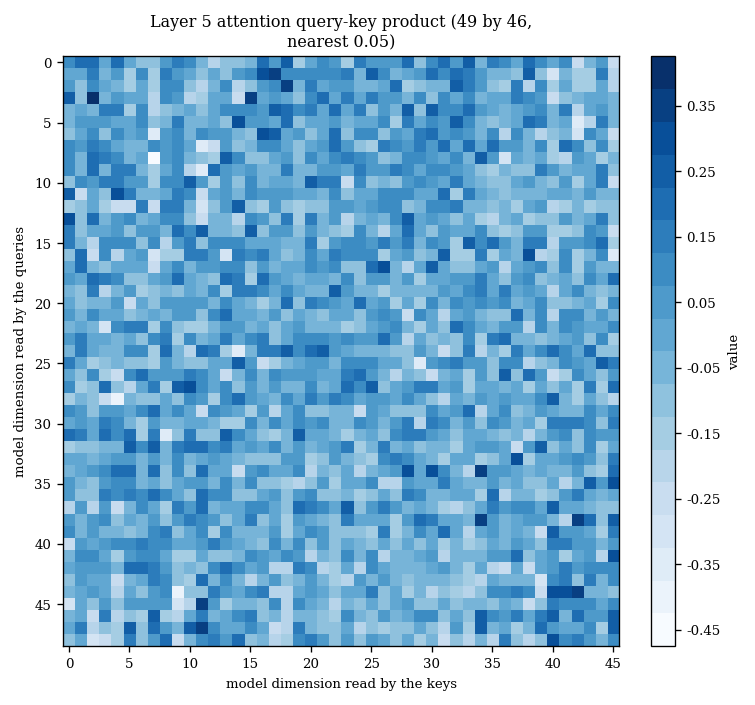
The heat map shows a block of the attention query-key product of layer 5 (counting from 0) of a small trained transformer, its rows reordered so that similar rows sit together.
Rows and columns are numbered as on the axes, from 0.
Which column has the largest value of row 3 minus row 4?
2
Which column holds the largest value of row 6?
16
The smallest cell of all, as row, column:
8, 7
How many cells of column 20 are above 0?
26
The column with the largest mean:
20
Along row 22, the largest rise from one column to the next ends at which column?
4
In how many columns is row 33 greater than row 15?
16
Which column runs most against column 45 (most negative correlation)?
22
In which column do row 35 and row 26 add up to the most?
45
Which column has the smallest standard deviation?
21
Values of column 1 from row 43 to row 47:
0.05 0 0 0 0.15
